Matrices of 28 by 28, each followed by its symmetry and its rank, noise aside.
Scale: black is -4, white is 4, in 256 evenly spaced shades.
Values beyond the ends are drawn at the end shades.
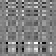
no symmetry, rank one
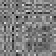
symmetric, rank three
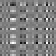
no symmetry, rank one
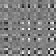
symmetric, rank one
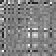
symmetric, rank two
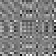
antisymmetric, rank two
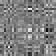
no symmetry, rank two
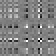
symmetric, rank one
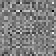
no symmetry, rank three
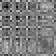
symmetric, rank two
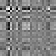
symmetric, rank one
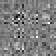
symmetric, rank three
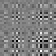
symmetric, rank one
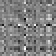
antisymmetric, rank two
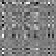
no symmetry, rank two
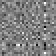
no symmetry, rank three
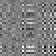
no symmetry, rank one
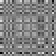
symmetric, rank one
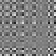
symmetric, rank one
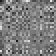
symmetric, rank three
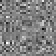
no symmetry, rank three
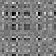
symmetric, rank one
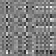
no symmetry, rank two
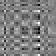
no symmetry, rank one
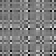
symmetric, rank one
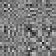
symmetric, rank three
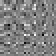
no symmetry, rank two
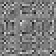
symmetric, rank three
